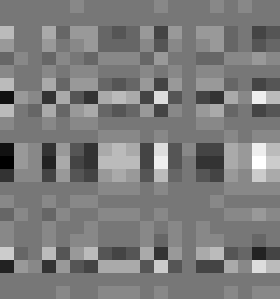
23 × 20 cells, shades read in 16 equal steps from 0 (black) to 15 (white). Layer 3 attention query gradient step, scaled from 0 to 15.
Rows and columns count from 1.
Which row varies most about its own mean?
13
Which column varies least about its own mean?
14
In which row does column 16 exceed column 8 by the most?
20
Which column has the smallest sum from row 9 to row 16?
1
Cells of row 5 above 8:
2
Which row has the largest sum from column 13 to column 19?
12
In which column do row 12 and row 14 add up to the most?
19
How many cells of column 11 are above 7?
8
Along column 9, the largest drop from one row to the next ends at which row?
9
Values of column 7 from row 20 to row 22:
11 4 7
